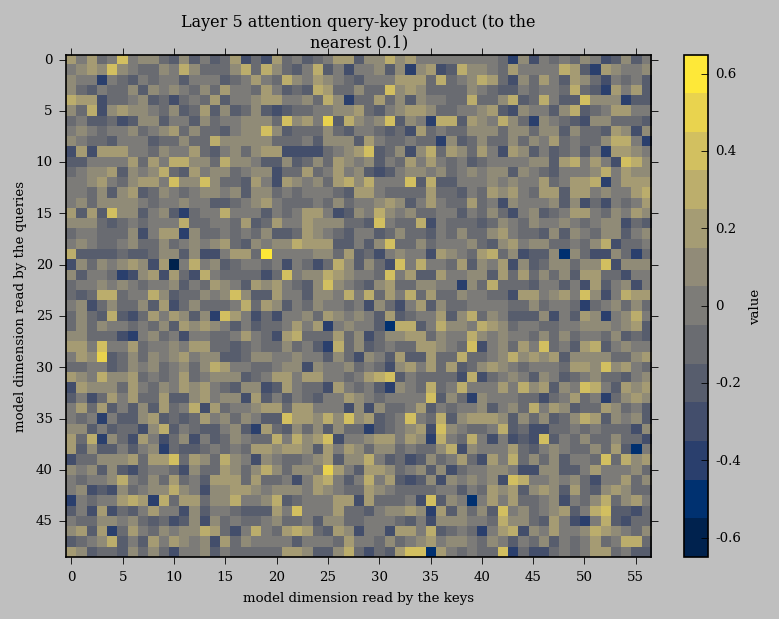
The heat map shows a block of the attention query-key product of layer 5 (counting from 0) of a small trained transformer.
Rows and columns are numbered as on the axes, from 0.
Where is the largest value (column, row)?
19, 19
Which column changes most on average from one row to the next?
52
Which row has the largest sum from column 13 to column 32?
6
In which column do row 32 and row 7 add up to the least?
31
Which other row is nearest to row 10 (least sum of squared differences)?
47
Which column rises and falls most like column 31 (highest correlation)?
25
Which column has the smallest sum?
45
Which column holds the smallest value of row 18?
53
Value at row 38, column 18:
0.2
